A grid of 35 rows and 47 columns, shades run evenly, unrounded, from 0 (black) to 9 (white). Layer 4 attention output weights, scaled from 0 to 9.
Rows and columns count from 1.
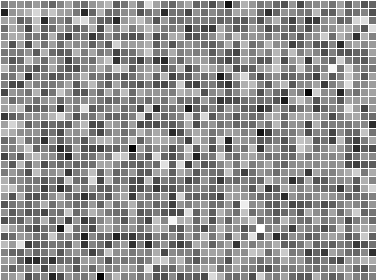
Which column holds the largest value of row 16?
2
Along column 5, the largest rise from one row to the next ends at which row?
34
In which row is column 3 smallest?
11
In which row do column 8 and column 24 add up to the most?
15
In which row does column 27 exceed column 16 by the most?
35
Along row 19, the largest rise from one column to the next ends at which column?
18
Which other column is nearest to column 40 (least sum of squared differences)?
37
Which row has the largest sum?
9
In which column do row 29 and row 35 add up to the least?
8
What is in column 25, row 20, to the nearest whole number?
1
